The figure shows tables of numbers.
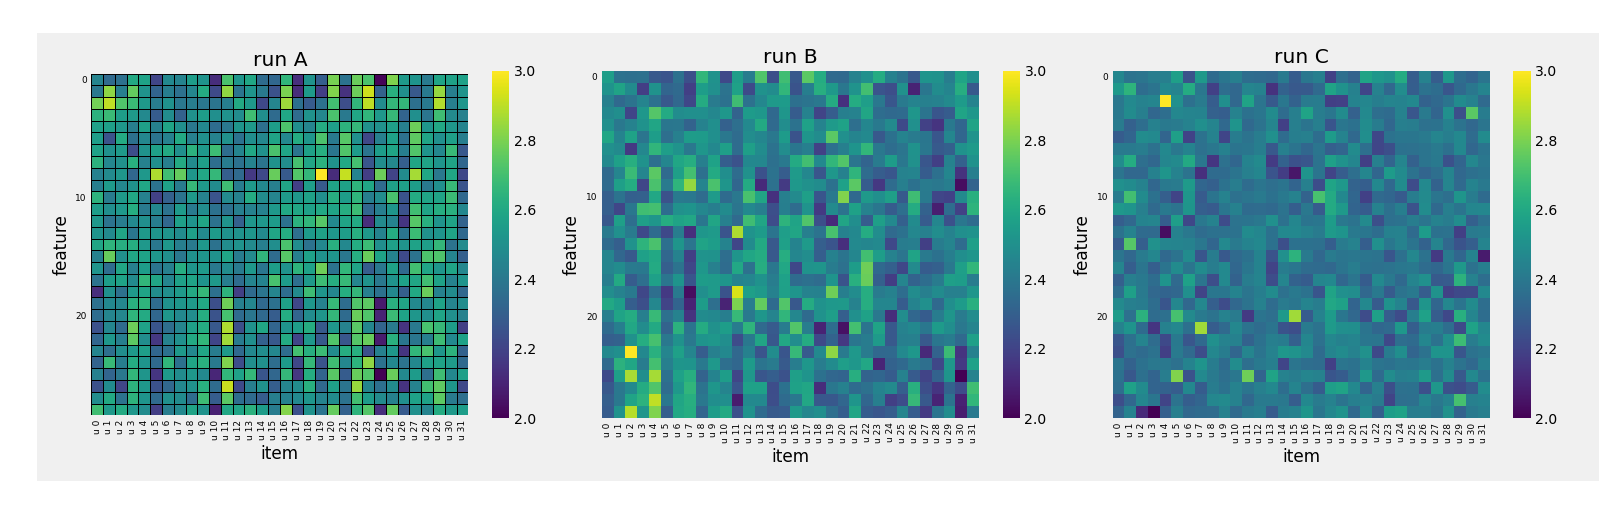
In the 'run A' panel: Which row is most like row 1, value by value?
22
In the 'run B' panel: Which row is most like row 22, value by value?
14
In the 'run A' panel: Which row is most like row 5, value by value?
16
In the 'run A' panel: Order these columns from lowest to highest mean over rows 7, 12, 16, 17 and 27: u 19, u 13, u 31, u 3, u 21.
u 31, u 13, u 3, u 21, u 19
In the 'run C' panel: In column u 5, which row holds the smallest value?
10
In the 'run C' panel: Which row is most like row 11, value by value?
9
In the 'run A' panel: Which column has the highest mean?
u 22
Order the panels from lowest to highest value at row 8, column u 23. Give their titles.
run A, run B, run C
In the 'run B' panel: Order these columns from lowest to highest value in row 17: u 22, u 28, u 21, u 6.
u 28, u 6, u 21, u 22
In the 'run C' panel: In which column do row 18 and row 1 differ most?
u 13
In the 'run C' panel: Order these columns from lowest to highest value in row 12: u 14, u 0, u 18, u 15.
u 0, u 14, u 15, u 18
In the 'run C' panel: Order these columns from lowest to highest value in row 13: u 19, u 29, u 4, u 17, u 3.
u 4, u 29, u 3, u 17, u 19
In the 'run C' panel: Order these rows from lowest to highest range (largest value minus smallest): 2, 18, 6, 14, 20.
6, 18, 14, 20, 2
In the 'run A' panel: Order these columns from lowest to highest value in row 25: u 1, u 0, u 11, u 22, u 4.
u 1, u 0, u 4, u 11, u 22
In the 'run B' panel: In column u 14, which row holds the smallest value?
10
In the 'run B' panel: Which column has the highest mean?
u 4
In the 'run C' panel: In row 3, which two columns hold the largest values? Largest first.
u 30, u 16
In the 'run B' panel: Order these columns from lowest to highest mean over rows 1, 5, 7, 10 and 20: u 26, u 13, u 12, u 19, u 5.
u 5, u 26, u 12, u 13, u 19
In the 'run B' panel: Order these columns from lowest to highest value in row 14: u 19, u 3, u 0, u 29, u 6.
u 19, u 0, u 29, u 6, u 3
